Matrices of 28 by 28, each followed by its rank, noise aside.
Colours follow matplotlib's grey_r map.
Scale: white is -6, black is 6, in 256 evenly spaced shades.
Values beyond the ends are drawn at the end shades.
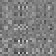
three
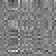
three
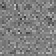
eight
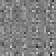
four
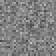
eight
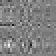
three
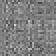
four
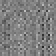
three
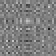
three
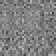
six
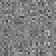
six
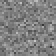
eight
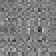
three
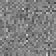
six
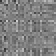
three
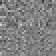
four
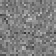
eight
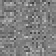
four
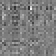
three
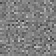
eight
